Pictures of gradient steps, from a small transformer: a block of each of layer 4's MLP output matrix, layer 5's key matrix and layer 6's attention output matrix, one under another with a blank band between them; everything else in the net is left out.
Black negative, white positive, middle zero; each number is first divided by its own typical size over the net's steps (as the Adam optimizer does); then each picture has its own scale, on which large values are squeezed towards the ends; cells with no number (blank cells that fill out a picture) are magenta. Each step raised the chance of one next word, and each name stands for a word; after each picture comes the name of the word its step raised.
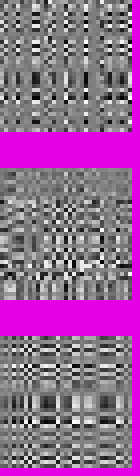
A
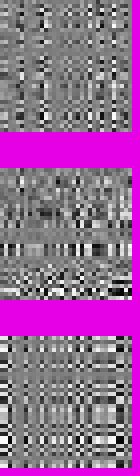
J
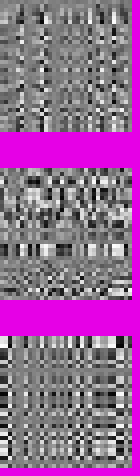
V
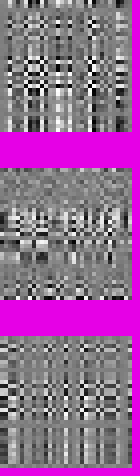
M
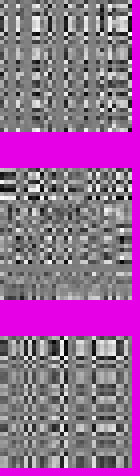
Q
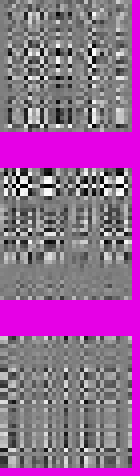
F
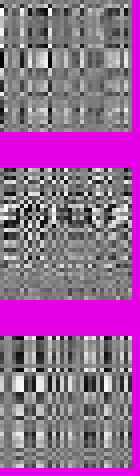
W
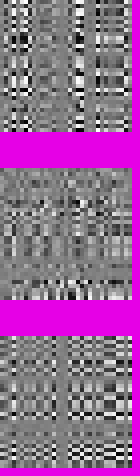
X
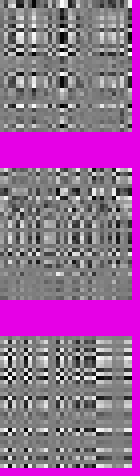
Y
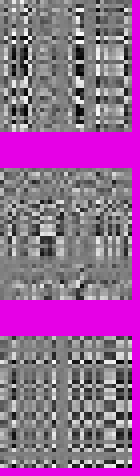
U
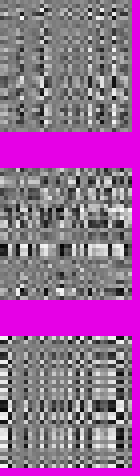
U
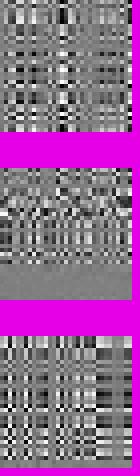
V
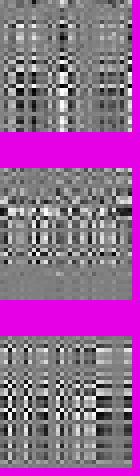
M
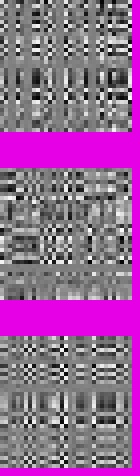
A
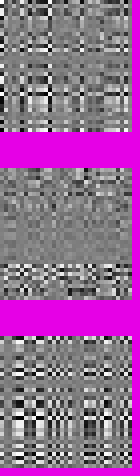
X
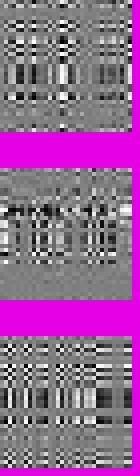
A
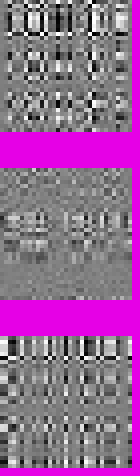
Q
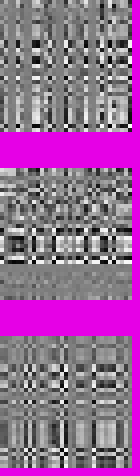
F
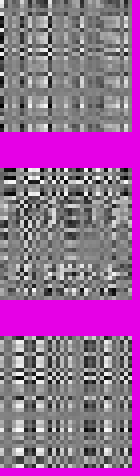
Y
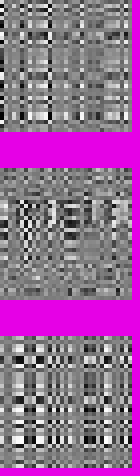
J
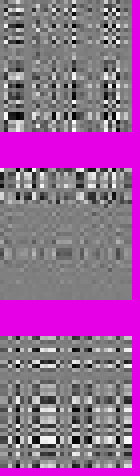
J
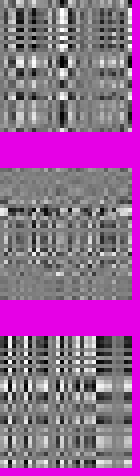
W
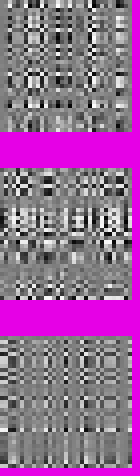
Y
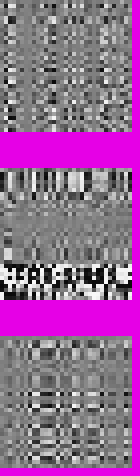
V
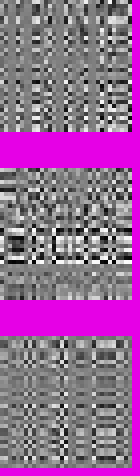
V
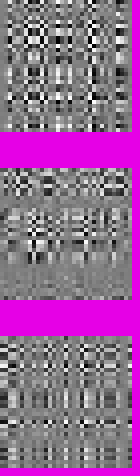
A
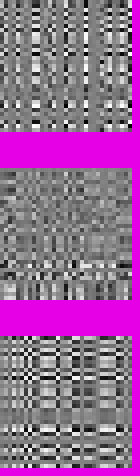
Y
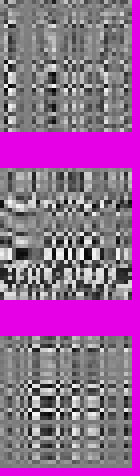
M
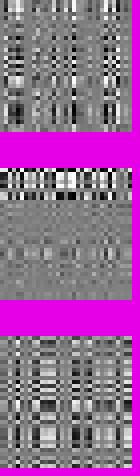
U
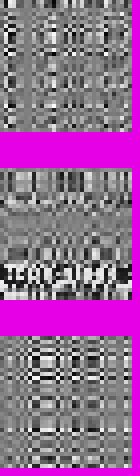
Y
